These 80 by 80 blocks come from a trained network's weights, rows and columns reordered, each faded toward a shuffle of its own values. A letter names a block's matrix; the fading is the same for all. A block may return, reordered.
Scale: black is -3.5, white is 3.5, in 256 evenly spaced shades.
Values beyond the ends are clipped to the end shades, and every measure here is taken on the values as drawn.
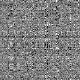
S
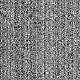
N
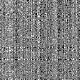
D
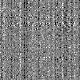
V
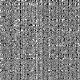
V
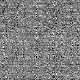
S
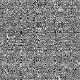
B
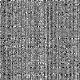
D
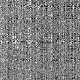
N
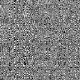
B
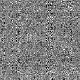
B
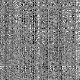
V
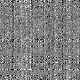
V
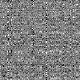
S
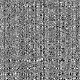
N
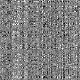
N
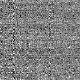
S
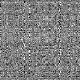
S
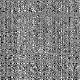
N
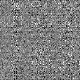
S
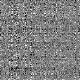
S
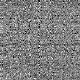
B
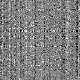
V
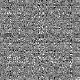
S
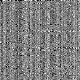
D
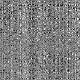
N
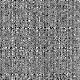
N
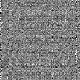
B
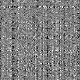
V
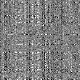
V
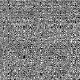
S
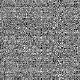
S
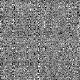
B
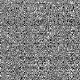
B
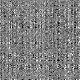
N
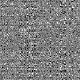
S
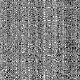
N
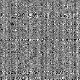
N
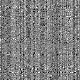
D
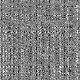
V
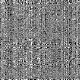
N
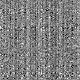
D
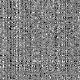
V
